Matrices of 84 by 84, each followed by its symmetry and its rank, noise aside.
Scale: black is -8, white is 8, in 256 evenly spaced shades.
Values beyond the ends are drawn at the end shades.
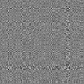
antisymmetric, rank four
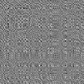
symmetric, rank five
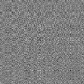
symmetric, rank five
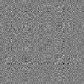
symmetric, rank four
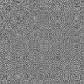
symmetric, rank five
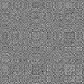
symmetric, rank five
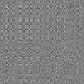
symmetric, rank three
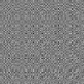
symmetric, rank three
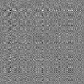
no symmetry, rank four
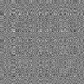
no symmetry, rank four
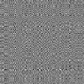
no symmetry, rank four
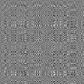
no symmetry, rank three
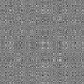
symmetric, rank three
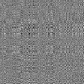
no symmetry, rank four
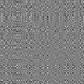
no symmetry, rank three
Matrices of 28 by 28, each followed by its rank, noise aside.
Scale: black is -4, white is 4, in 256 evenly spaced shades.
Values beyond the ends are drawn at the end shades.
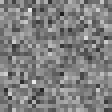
eight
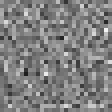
six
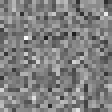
seven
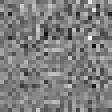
five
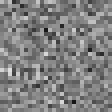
eight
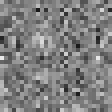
five
